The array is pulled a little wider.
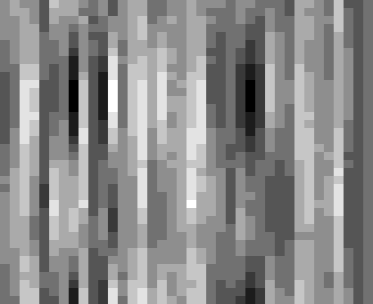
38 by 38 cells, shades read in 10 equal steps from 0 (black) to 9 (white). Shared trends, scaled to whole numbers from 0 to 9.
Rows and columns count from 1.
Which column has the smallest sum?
26
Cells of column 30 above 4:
4
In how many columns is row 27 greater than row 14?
15
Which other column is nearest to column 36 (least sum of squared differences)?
29
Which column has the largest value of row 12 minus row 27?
12
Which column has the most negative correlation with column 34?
5
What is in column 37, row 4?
3
